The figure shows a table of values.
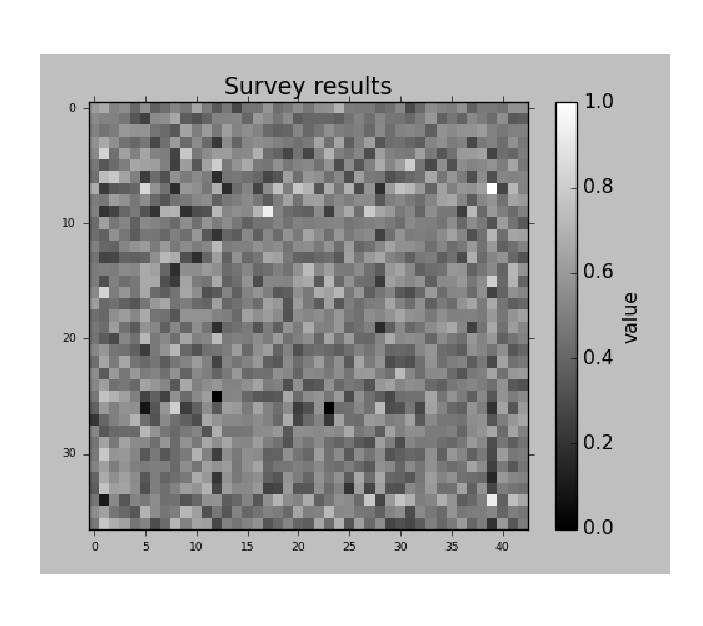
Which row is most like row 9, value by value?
13
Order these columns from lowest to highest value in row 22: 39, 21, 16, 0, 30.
39, 30, 0, 21, 16
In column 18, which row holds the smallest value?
33
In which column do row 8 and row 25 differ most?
12
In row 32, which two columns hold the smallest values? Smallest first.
39, 12
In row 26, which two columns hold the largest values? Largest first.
8, 28
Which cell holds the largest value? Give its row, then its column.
7, 39
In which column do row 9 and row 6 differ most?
17
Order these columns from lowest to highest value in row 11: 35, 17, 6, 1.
1, 6, 17, 35
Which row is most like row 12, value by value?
20
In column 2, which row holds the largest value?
6
